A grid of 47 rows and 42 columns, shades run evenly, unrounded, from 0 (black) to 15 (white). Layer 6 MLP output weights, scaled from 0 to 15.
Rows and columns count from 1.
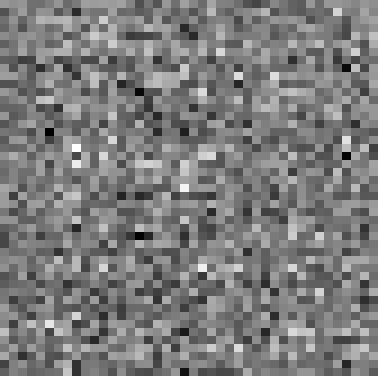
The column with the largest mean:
8
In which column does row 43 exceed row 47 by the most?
21
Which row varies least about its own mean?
32
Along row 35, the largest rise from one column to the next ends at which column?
24
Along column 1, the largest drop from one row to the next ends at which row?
46
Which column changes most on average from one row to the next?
9
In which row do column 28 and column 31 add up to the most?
10
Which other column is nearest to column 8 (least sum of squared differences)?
19
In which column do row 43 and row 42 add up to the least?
30
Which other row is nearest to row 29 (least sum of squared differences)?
23
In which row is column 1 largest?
42
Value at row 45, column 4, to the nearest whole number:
5
